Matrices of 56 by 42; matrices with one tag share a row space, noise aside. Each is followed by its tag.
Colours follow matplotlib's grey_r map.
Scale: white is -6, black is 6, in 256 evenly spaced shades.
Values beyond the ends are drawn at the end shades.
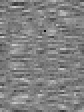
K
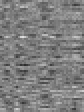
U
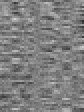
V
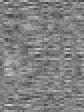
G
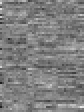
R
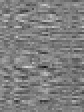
U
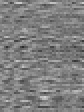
U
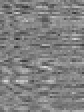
U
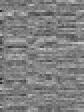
R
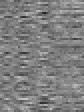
U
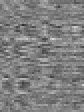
U
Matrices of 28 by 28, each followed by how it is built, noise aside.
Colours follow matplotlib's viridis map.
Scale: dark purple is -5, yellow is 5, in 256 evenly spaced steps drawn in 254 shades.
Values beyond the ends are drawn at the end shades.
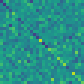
diagonal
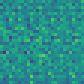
repeating columns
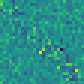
banded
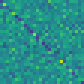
diagonal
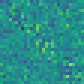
banded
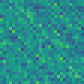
Toeplitz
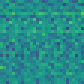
repeating columns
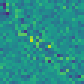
banded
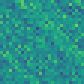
Toeplitz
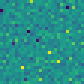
sparse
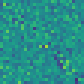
banded
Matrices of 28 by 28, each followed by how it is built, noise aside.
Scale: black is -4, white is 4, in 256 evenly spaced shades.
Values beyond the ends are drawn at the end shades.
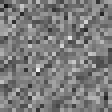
Hankel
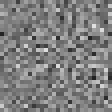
low rank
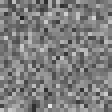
noise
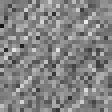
Hankel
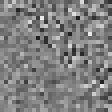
upper triangular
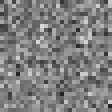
noise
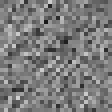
Hankel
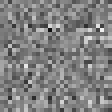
low rank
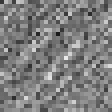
Hankel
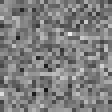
noise
